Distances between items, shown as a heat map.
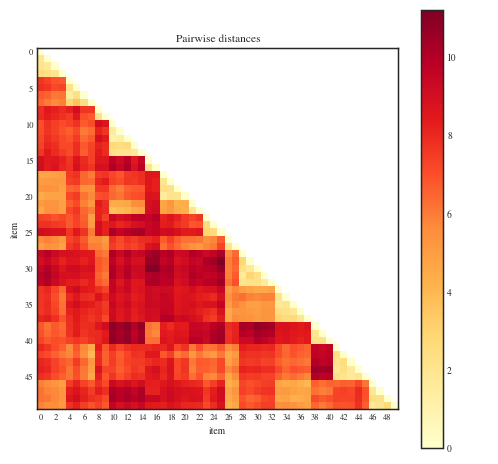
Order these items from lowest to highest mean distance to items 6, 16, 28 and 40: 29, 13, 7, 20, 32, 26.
7, 26, 32, 29, 20, 13
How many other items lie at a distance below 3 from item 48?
3
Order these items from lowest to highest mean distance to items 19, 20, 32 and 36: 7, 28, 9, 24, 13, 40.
28, 7, 9, 13, 24, 40
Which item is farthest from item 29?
25
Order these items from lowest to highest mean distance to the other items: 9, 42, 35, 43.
42, 43, 35, 9
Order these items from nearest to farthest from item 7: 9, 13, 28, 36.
9, 13, 36, 28
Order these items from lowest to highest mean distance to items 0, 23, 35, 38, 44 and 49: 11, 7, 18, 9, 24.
7, 24, 9, 18, 11
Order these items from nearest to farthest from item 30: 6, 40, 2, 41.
41, 6, 2, 40
